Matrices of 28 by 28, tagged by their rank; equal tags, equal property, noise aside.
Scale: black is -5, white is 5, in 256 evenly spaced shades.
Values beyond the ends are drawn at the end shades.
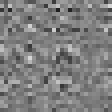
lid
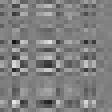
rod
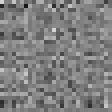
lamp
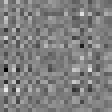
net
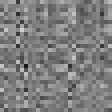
lid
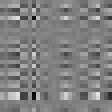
rod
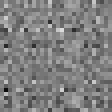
lid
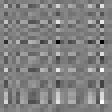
rod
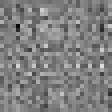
lid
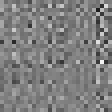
lamp
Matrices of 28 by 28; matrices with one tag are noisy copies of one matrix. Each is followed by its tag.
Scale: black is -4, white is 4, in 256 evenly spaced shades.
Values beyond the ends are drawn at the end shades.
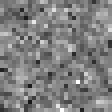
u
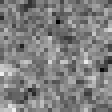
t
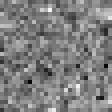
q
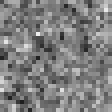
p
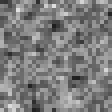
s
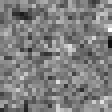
u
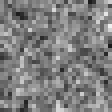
u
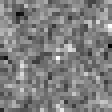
u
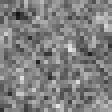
u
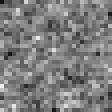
s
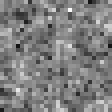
u
